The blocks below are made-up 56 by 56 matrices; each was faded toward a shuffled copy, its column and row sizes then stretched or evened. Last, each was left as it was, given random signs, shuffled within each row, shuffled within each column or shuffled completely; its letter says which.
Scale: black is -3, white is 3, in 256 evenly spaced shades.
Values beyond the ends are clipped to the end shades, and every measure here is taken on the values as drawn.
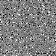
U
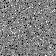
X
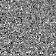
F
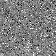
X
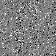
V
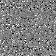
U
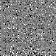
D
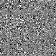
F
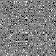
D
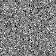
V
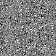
V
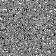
U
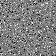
X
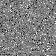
X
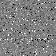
U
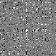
D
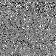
U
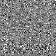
F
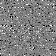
U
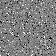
X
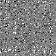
F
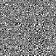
D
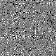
F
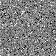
X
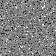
X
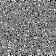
U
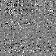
D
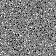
X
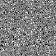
F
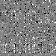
D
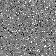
X
